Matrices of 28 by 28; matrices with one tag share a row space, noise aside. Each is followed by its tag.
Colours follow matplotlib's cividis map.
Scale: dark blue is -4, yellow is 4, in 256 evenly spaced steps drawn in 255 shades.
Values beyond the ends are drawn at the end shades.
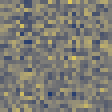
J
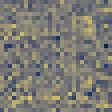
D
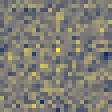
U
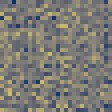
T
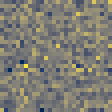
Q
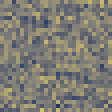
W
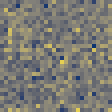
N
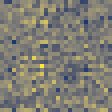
W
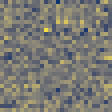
T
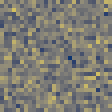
D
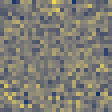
D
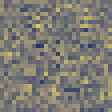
W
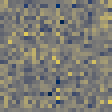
U
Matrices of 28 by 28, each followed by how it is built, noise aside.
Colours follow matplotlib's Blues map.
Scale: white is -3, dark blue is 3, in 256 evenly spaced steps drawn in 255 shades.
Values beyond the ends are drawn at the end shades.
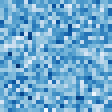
noise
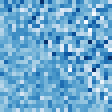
upper triangular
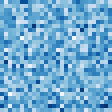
repeating columns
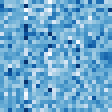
uneven columns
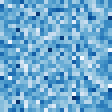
repeating rows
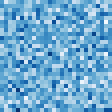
noise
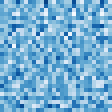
repeating columns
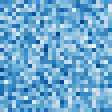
noise
